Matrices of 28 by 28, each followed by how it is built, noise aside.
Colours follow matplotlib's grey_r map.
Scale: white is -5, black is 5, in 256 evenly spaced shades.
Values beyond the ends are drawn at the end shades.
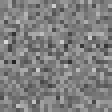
repeating columns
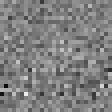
uneven rows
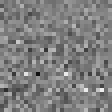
uneven rows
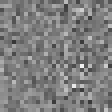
uneven columns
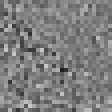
lower triangular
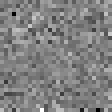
uneven rows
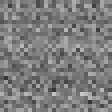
repeating columns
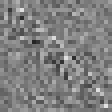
banded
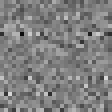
uneven rows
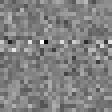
uneven rows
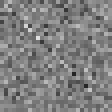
diagonal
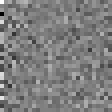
uneven columns
